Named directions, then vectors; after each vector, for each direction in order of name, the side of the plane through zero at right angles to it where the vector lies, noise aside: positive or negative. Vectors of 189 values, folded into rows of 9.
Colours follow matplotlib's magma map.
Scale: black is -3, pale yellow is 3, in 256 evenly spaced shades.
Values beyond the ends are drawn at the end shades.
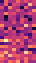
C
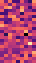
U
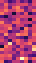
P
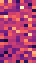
negative, negative, positive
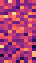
negative, negative, positive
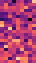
positive, positive, positive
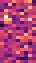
negative, negative, negative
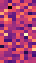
negative, positive, negative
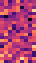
positive, positive, negative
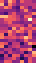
negative, negative, positive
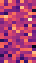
negative, negative, positive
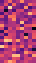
positive, negative, positive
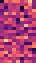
positive, negative, negative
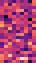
positive, positive, positive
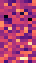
positive, positive, positive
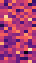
negative, negative, negative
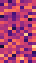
positive, positive, negative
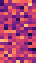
positive, negative, negative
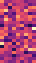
negative, positive, negative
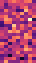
negative, negative, negative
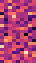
positive, negative, positive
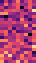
positive, positive, negative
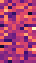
negative, positive, negative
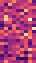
negative, negative, negative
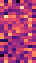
negative, negative, positive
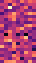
positive, negative, positive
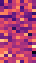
positive, positive, negative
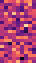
positive, negative, negative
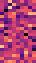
positive, negative, positive
